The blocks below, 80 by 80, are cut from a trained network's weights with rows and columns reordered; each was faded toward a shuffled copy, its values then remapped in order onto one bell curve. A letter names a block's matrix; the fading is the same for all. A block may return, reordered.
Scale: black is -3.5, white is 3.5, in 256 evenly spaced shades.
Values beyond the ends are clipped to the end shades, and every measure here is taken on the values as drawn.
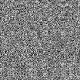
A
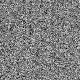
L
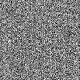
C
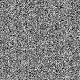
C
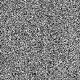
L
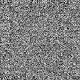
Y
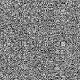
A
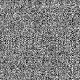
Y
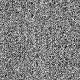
C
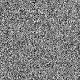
C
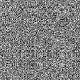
A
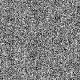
L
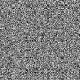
A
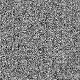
L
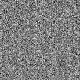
C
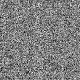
L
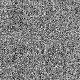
L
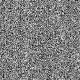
L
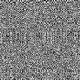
A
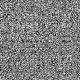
Y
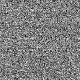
Y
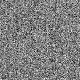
C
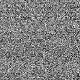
Y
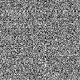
Y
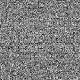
Y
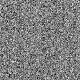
C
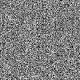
C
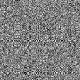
A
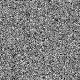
L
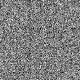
L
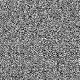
Y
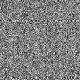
A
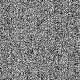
C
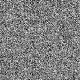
C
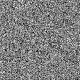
C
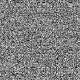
Y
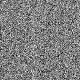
L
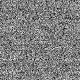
Y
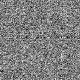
Y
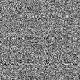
A
